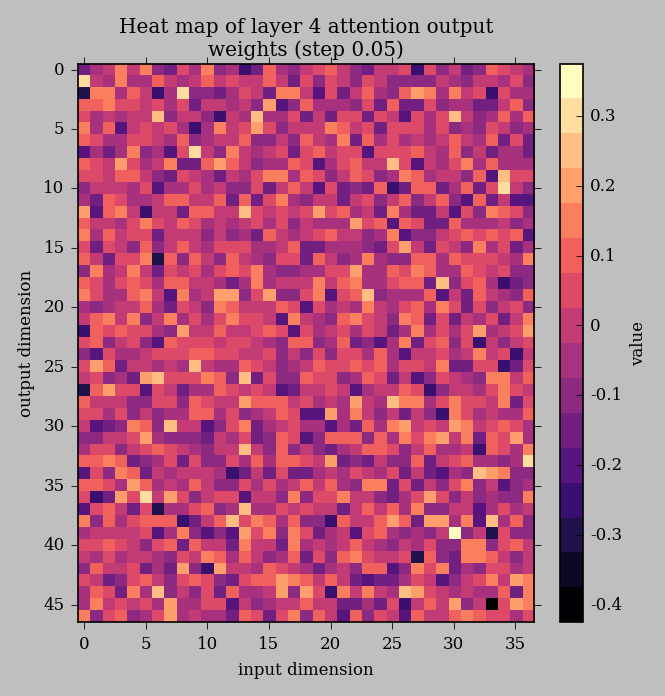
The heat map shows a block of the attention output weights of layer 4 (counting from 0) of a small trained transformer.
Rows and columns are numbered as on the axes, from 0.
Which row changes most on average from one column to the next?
44
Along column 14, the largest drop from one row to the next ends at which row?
6
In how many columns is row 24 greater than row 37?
18
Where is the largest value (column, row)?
30, 39
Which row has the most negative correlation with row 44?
14
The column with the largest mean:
13
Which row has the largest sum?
28
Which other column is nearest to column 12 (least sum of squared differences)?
21
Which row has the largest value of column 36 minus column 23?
33
